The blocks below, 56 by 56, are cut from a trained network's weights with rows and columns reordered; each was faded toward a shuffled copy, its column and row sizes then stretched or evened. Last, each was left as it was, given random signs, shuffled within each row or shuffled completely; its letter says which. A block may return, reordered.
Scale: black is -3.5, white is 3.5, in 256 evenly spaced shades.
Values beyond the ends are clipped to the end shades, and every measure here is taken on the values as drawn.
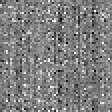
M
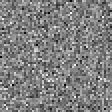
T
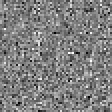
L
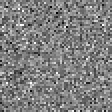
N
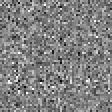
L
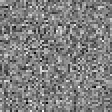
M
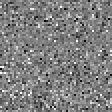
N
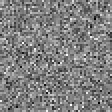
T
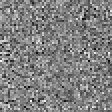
L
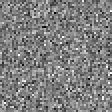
T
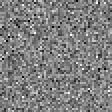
T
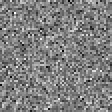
N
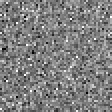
T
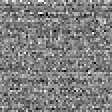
N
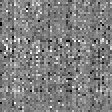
M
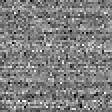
N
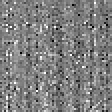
M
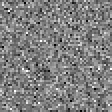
T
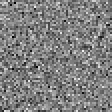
T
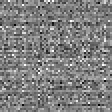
M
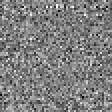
N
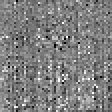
M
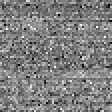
N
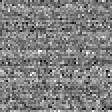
N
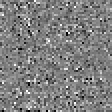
L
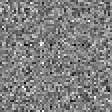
M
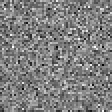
N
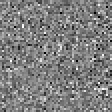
L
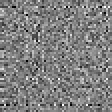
M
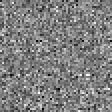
N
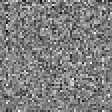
L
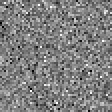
T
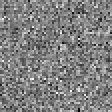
L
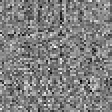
M
